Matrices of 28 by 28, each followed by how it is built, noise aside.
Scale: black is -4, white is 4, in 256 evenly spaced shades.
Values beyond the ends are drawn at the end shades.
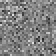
block diagonal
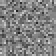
blocks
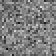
blocks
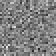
blocks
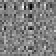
low rank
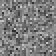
repeating rows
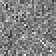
diagonal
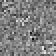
block diagonal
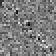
banded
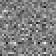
low rank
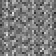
repeating rows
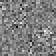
block diagonal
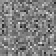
blocks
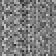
repeating rows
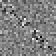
banded
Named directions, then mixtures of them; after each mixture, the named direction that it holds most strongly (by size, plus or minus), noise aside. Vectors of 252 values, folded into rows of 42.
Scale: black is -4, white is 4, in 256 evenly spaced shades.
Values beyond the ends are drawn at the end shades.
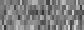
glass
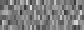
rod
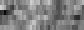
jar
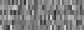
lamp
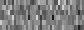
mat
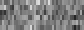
jar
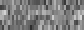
glass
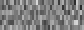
rod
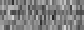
lamp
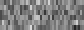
rod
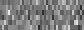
glass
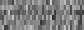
glass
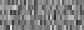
lamp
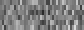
glass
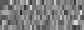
rod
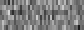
mat
